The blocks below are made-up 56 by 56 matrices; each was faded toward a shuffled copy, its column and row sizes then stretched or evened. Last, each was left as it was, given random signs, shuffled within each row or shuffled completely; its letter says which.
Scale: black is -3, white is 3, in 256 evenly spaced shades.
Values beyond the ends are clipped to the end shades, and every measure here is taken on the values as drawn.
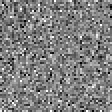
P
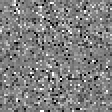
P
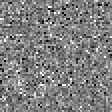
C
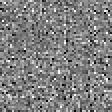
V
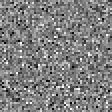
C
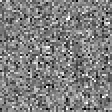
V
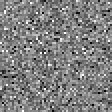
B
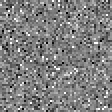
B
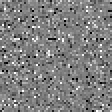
P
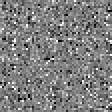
P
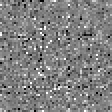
V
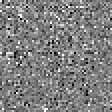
V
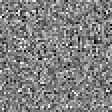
P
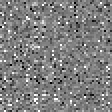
V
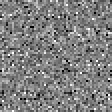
C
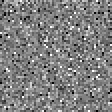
B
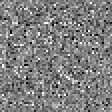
C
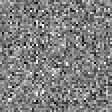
P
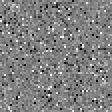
B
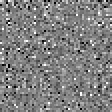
V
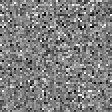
P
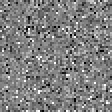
P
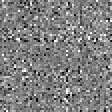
V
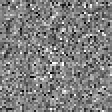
P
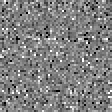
C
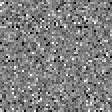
C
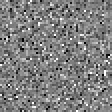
B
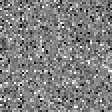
P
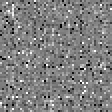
V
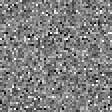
C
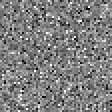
B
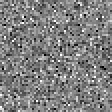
B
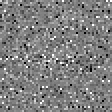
C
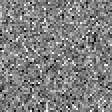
B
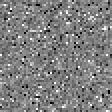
B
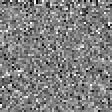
C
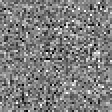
P
